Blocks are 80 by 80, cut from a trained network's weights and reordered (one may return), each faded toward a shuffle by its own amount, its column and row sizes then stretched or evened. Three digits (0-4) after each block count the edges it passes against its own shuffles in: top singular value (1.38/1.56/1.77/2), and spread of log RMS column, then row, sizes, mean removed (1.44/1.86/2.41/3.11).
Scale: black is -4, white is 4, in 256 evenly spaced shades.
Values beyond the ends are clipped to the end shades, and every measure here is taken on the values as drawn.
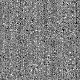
1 1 1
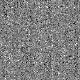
0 1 1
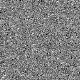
0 0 1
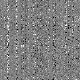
1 4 1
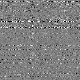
3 0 4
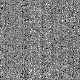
1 2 1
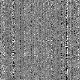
3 4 0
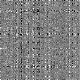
4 3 3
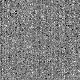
1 0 1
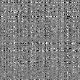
4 2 4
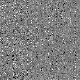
0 3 0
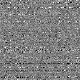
2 1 3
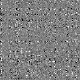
0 3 3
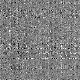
2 1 3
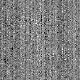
4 2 2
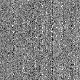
1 2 0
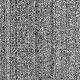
4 0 2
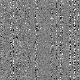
1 4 0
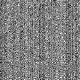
4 0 2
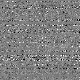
0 1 4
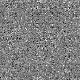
0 1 0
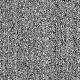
1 0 0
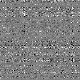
1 1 4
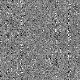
0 3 0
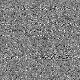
2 0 3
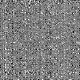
2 1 3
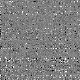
0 2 3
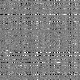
4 1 4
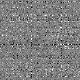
2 2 3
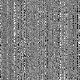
4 4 0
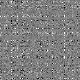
1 3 3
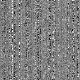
2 4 0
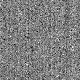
1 0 0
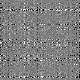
3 2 4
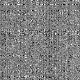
3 1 3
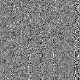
3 3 0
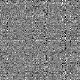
2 3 1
